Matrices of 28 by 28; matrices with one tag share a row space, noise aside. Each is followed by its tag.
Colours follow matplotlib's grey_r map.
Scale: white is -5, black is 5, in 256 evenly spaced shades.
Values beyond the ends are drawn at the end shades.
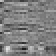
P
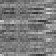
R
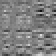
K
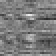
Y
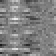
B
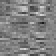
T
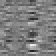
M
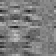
B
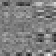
K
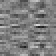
T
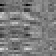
B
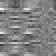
B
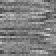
R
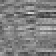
Y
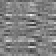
M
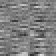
T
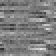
R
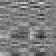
T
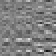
K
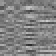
Y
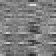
M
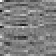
P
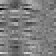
B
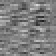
T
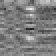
Y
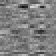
T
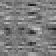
M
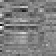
P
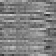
R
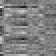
P
